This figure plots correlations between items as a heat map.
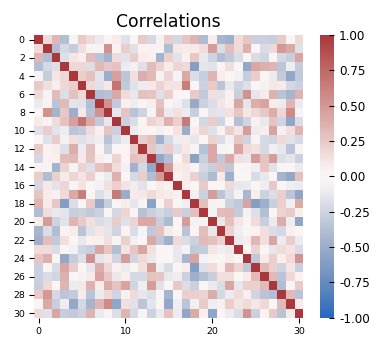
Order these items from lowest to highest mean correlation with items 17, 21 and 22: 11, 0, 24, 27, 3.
0, 24, 11, 27, 3
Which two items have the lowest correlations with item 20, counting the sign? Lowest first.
30, 15
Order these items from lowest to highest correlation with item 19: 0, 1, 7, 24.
0, 7, 24, 1
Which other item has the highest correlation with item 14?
15
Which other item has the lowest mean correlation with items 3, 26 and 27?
18
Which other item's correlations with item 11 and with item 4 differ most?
9
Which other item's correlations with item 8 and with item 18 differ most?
7
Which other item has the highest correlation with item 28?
1
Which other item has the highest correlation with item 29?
8
